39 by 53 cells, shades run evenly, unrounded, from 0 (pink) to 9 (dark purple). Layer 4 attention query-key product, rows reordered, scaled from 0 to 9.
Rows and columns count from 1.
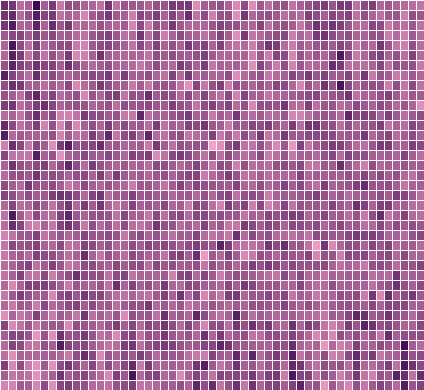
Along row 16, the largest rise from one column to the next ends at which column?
5
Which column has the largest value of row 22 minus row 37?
2
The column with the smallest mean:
32
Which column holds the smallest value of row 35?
41
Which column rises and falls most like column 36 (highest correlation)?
23
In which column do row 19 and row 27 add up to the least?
9
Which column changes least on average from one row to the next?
33
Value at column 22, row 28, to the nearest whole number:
2
